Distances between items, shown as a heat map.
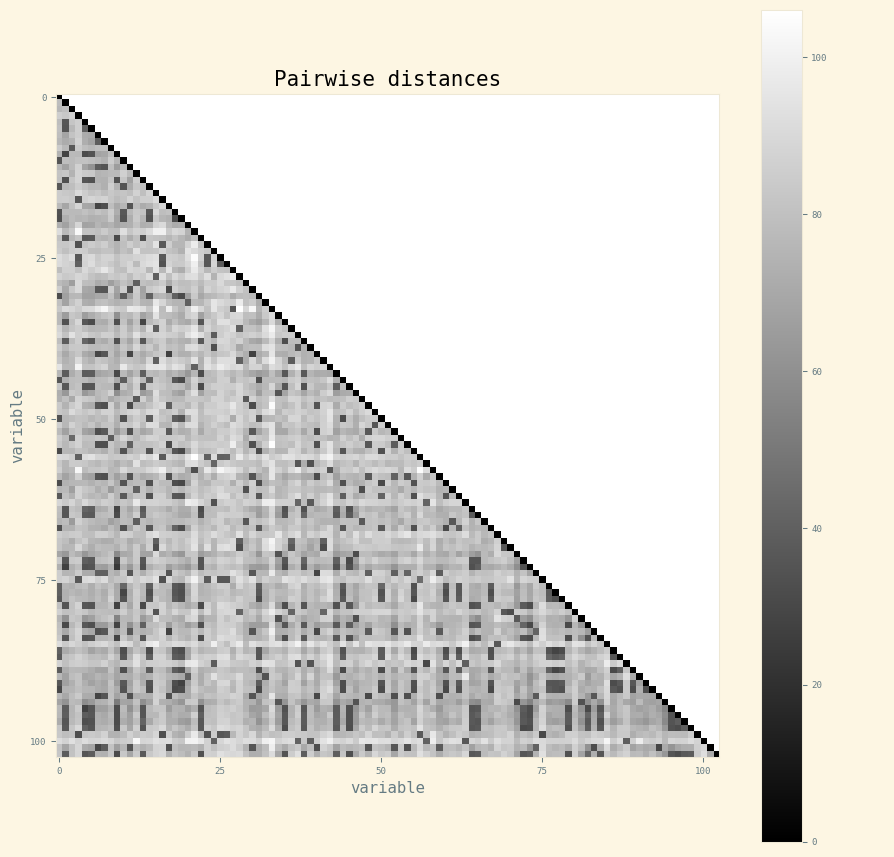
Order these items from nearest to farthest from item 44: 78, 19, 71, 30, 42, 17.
19, 78, 71, 17, 30, 42
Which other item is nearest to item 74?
40
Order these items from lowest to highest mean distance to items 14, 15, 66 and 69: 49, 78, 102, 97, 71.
78, 97, 71, 102, 49
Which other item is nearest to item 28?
70
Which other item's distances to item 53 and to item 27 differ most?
33
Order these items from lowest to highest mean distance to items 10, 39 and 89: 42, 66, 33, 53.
66, 53, 33, 42
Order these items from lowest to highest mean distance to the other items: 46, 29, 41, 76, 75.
76, 46, 29, 41, 75
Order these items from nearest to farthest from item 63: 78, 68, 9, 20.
9, 78, 68, 20
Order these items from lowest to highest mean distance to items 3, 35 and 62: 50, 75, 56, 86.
86, 50, 75, 56
